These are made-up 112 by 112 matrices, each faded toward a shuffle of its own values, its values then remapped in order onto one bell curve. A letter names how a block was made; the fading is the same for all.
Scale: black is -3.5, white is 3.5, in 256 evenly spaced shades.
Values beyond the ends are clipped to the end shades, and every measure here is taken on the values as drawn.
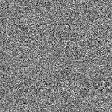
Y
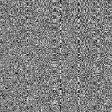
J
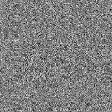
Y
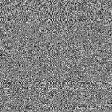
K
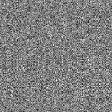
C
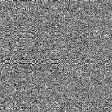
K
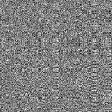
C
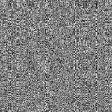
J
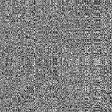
J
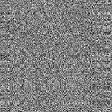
C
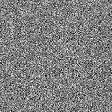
Y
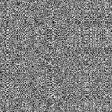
C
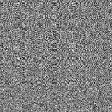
C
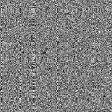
J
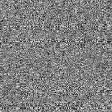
K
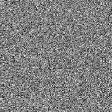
Y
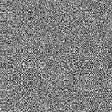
C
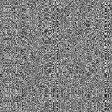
J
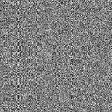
J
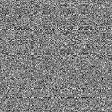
K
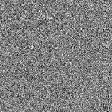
Y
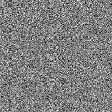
Y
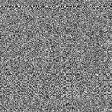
K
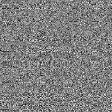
K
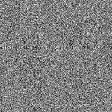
Y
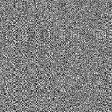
J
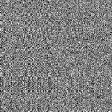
C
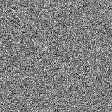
Y
